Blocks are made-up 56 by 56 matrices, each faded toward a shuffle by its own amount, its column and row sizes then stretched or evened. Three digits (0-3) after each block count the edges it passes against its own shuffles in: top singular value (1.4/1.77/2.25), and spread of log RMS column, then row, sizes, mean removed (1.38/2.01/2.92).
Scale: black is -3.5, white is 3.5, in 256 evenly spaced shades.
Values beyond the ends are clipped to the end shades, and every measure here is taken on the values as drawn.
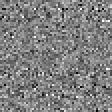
0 0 2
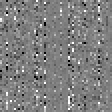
0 3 0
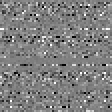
0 0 3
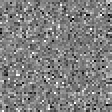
1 0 1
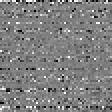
2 0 3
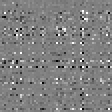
2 2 3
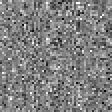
2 1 0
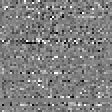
0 1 3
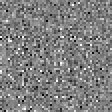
1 1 1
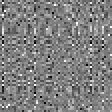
3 2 0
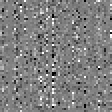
1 3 0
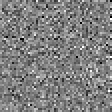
2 1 1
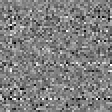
1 1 2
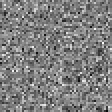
2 0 0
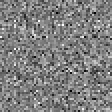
1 1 1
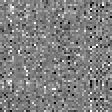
2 2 0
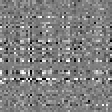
3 1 3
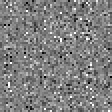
0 2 0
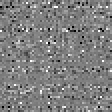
0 1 3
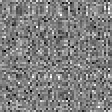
3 1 0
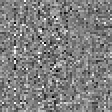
1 2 0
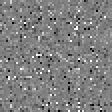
0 1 1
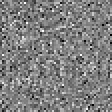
2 1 0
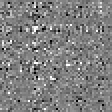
1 2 2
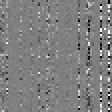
2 3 0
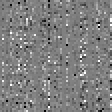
1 3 0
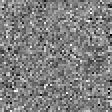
1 1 0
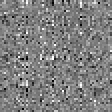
2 2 1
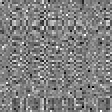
3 1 0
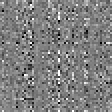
2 3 1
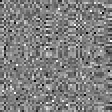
3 1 0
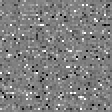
0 0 2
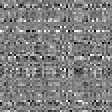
3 0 3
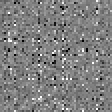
2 2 2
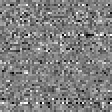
1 0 3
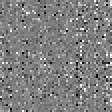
1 2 1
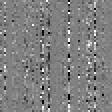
1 3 0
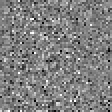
1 1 1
